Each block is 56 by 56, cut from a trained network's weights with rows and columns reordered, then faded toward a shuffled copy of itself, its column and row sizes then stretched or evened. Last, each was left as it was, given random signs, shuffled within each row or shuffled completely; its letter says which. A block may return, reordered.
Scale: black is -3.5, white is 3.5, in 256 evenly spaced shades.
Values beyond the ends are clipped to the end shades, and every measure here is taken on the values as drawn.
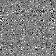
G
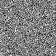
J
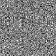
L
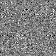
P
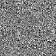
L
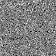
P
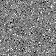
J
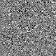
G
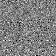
P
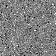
J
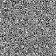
L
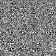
G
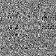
L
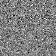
P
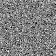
J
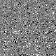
G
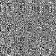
L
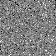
J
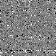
G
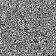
G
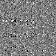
G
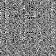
L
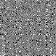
L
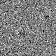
J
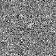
G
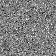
J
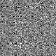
L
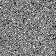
J
